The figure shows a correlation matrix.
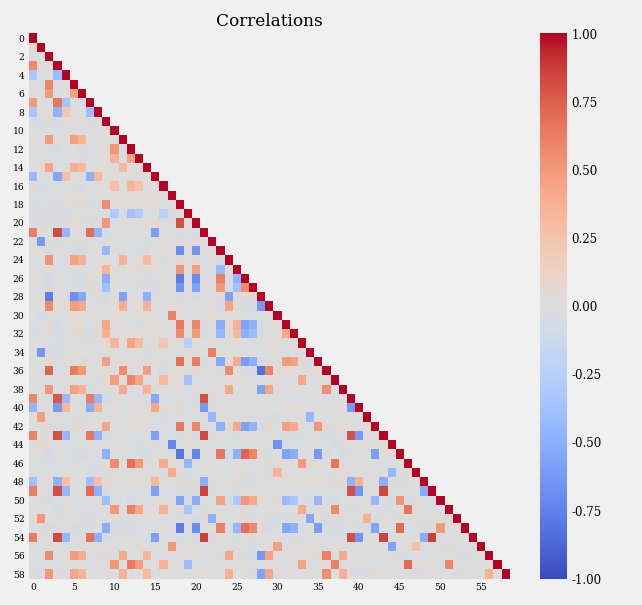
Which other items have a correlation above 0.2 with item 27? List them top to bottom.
23, 26, 45, 50, 53
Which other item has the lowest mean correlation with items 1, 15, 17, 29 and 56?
28
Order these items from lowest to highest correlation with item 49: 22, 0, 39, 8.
8, 22, 0, 39
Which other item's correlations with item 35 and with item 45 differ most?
18
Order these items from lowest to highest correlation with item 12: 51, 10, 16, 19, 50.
19, 50, 16, 10, 51
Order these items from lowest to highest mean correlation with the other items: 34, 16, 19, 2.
19, 34, 16, 2
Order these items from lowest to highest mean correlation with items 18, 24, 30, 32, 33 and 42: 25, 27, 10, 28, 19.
27, 28, 19, 10, 25
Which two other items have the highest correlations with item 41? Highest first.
1, 52
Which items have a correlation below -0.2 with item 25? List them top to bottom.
23, 26, 27, 45, 50, 53
